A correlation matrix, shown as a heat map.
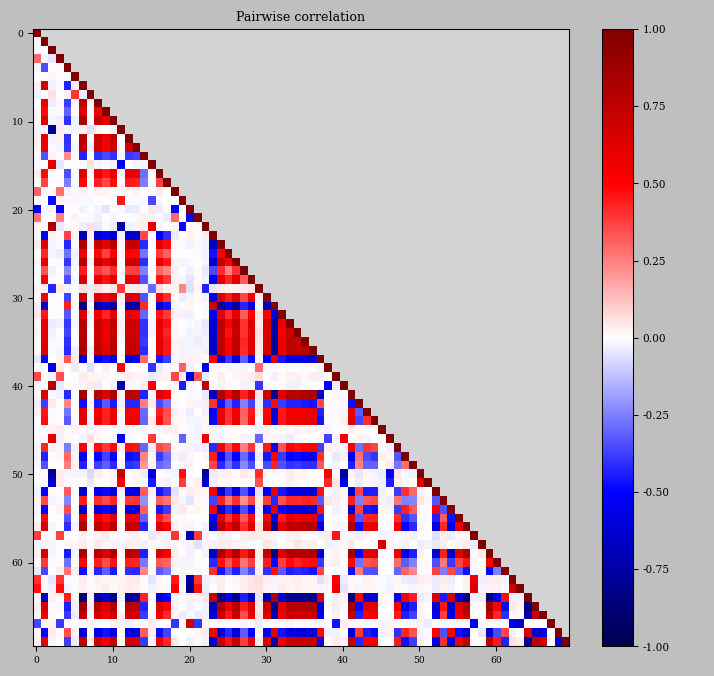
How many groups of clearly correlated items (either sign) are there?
5
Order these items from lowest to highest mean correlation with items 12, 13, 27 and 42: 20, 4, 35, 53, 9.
4, 20, 53, 9, 35
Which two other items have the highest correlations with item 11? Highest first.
50, 51
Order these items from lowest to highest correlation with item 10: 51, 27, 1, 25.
51, 27, 25, 1
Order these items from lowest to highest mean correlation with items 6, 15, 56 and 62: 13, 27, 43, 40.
40, 27, 43, 13
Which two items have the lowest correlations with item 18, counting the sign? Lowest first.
20, 67
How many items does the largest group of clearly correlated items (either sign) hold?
45
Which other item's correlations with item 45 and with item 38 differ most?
58
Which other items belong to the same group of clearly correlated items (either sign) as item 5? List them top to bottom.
7
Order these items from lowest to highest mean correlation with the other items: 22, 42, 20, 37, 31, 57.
31, 37, 42, 20, 22, 57
